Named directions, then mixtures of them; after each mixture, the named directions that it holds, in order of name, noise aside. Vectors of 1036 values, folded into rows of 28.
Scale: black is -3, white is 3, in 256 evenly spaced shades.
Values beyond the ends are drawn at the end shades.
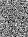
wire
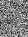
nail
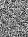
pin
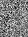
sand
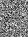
sand, wire.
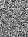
pin.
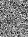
nail.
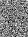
wire.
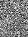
nail, sand.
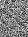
pin.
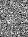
nail, wire.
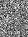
nail, sand.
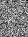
pin, wire.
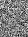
pin.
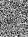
nail.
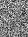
pin, sand.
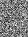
sand, wire.
